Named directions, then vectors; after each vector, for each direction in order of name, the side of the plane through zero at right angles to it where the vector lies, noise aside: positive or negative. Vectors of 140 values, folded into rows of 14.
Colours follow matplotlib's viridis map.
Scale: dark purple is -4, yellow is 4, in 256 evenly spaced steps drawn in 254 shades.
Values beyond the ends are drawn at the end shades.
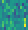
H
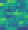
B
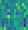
negative, negative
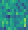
positive, positive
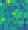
positive, negative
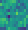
positive, positive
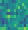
negative, negative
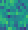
positive, positive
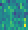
negative, positive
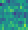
negative, positive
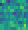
negative, positive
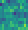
negative, positive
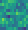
positive, positive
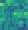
positive, negative
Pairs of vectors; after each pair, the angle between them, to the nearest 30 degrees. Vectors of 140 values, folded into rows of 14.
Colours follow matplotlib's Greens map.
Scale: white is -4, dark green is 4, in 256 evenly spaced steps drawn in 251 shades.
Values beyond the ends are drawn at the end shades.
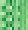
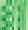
30 degrees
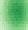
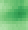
30 degrees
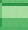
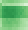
150 degrees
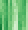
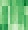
60 degrees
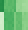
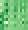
120 degrees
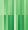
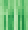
30 degrees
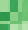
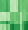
150 degrees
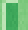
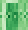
30 degrees
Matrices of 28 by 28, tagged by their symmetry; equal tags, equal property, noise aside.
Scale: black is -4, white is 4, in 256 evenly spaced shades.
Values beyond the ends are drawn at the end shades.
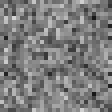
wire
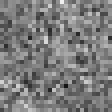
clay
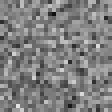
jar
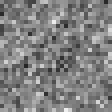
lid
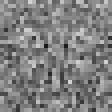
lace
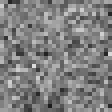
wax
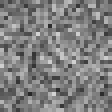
clay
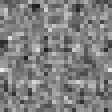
lace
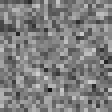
wax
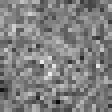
lid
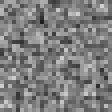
lid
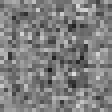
wire
